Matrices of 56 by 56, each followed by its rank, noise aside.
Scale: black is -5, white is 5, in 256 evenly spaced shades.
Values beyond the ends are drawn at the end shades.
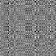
three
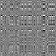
two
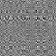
three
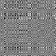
three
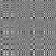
one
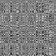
three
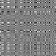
two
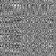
four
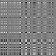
one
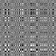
one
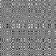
three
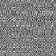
four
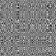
four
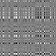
one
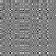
two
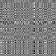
two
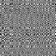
two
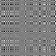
one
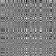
two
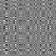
two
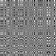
two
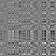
two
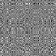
three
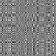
two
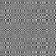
one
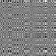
two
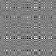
one
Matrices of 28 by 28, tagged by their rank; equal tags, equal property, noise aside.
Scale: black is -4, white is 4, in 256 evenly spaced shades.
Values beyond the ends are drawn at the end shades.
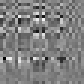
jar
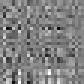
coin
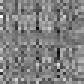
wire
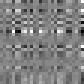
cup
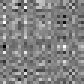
coin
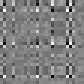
cup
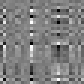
cup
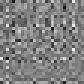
coin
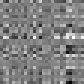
jar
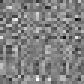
wire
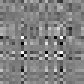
jar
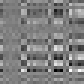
cup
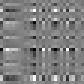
cup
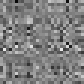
wire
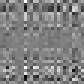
jar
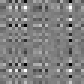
cup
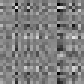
jar
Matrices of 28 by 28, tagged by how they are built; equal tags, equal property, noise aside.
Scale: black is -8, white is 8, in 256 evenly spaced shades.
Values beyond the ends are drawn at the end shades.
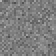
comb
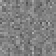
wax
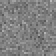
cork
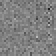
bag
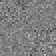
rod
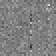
bag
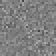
rod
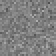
cork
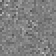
rod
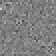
rod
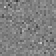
rod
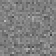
wax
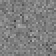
rod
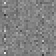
bag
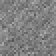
comb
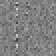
bag
